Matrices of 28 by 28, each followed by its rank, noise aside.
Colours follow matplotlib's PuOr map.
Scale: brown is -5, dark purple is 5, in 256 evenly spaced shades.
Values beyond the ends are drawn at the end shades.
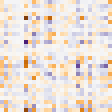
three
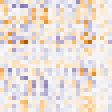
four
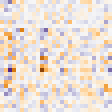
four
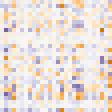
three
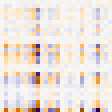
one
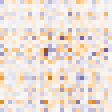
three
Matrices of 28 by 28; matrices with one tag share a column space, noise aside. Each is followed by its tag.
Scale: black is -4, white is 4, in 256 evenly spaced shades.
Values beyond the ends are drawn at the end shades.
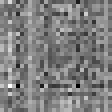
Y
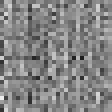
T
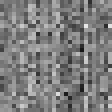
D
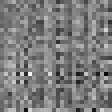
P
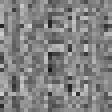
D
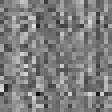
D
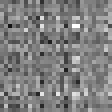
D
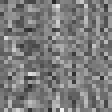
P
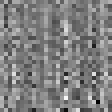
P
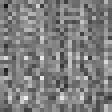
T
